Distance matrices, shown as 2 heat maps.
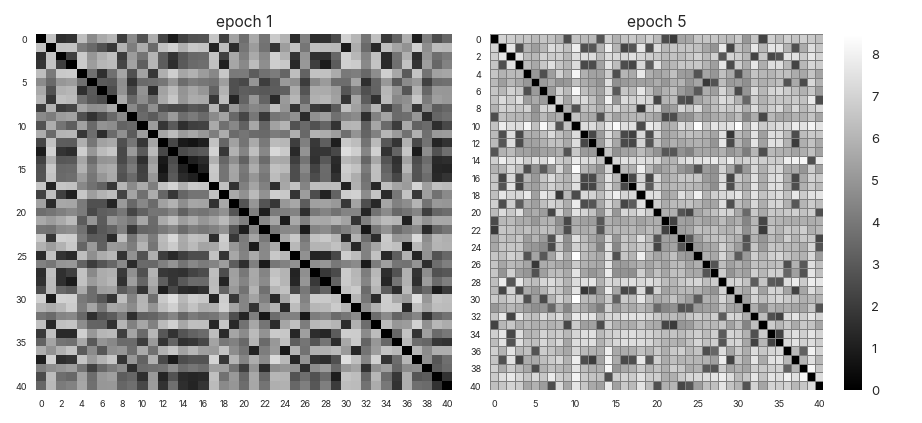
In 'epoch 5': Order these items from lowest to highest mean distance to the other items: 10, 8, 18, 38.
38, 8, 18, 10
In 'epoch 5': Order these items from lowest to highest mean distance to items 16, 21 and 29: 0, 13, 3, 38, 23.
3, 13, 0, 38, 23
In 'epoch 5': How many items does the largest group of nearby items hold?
9
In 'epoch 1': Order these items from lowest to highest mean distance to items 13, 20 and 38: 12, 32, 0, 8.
32, 0, 12, 8
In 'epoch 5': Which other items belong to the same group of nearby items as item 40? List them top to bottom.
7, 20, 23, 24, 31
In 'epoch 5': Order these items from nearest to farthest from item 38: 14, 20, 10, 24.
24, 20, 10, 14
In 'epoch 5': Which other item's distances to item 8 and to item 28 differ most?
18
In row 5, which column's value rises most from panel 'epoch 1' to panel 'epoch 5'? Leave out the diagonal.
32
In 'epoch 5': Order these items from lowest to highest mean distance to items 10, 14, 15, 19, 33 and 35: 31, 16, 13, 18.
13, 31, 16, 18
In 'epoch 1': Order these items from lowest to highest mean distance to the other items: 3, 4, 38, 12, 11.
12, 38, 3, 11, 4
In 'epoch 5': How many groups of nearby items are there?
8
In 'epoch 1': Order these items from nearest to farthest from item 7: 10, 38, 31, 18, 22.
22, 38, 10, 31, 18
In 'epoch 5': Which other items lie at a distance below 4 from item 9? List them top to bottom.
0, 13, 21, 22, 33
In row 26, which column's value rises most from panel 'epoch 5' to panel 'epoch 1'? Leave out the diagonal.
27
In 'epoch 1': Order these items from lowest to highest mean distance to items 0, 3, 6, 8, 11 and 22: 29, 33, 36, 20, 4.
20, 29, 4, 36, 33
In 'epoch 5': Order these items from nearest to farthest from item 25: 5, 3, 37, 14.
5, 37, 3, 14
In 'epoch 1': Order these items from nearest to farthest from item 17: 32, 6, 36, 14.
6, 32, 36, 14
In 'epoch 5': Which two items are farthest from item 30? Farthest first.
10, 18
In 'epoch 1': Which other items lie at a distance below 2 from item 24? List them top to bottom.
21, 31, 36
